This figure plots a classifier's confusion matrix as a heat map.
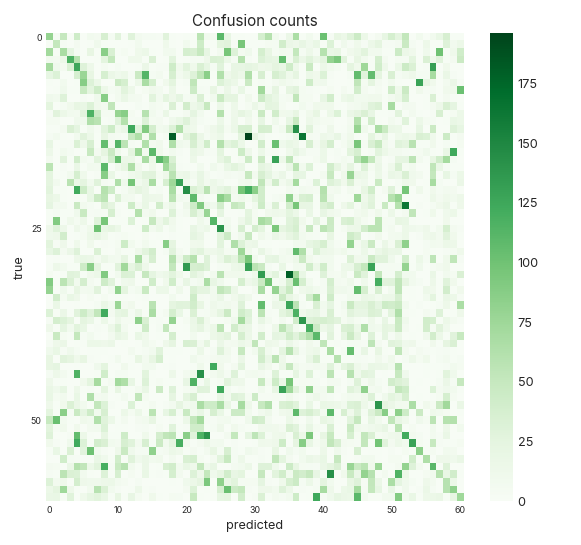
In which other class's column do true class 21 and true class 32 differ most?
48
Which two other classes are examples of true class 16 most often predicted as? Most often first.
33, 10
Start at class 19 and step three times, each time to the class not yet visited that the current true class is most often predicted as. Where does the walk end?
8
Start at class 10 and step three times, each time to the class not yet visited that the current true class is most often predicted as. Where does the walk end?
15
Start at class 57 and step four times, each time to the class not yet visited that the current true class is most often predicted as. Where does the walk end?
52
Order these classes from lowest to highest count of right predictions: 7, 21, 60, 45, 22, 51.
45, 7, 51, 60, 22, 21
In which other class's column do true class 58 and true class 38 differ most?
23
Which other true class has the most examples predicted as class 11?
10
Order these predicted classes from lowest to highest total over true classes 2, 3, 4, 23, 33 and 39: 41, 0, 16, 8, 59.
16, 59, 8, 41, 0
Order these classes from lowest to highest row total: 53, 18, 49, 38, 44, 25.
44, 18, 38, 25, 53, 49
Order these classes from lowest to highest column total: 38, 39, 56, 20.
39, 20, 56, 38
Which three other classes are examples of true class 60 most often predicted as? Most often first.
39, 45, 51
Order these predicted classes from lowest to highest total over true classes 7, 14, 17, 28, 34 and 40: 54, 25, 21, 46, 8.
54, 46, 25, 21, 8
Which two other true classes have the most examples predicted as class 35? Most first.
31, 45
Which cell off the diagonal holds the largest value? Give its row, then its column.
13, 29
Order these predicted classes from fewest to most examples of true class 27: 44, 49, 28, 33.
33, 49, 28, 44
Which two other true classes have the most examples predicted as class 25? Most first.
46, 0
